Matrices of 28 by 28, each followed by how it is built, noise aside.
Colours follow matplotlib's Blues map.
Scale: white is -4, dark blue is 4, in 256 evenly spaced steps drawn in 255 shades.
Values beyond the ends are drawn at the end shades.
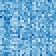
blocks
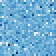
sparse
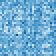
blocks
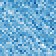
Toeplitz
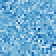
block diagonal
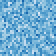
noise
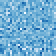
low rank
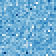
sparse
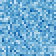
noise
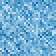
Toeplitz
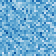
Toeplitz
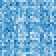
blocks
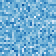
noise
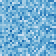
repeating rows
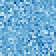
block diagonal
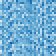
repeating rows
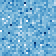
sparse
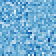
block diagonal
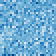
low rank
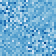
block diagonal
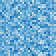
repeating rows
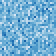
noise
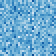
repeating rows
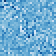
block diagonal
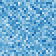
Toeplitz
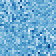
block diagonal
